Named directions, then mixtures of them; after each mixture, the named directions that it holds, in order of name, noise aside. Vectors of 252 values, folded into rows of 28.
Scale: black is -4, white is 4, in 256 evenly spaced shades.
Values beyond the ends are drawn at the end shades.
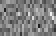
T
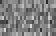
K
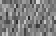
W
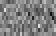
T.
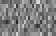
K, W.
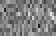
T.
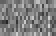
K, W.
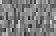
K, W.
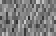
W.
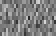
W.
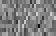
T, W.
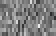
T, W.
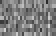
K.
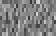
W.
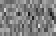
T.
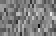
T, W.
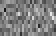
T.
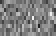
K, T.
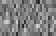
K, W.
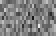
K, T.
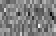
T.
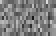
K, T.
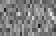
T.
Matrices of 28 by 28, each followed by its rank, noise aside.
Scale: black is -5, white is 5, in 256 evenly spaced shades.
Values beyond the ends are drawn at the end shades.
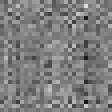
three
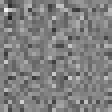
four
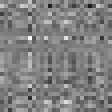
three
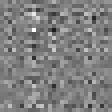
four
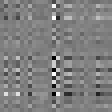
one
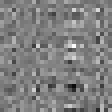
four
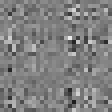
three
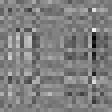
two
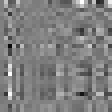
two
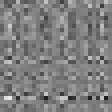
two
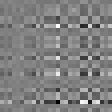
one
